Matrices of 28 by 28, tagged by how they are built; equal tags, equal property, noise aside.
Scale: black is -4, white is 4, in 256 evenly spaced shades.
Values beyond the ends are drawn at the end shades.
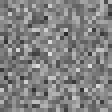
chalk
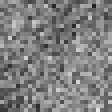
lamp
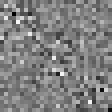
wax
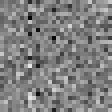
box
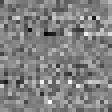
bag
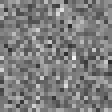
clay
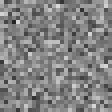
clay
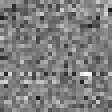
bag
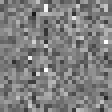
box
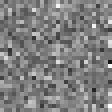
box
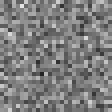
chalk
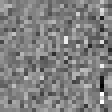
box
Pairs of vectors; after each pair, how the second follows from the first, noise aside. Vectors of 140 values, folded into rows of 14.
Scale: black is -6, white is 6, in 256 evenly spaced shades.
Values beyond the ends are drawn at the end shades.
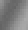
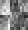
wrapped around, scaled up.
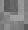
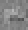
reversed, partly zeroed.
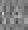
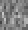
copied.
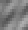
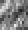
reversed, scaled up.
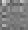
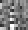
wrapped around, scaled up.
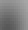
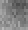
reversed.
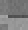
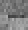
copied.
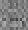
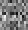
wrapped around, scaled up.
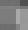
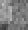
reversed.
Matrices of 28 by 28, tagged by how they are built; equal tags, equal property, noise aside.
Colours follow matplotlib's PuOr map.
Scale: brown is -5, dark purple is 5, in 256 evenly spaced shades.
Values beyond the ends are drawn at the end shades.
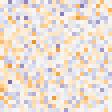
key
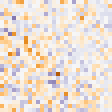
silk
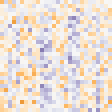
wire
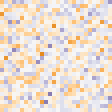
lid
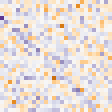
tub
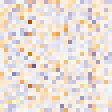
lid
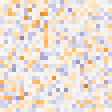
key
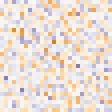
lid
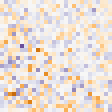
silk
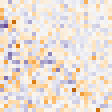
silk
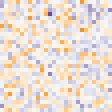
wire
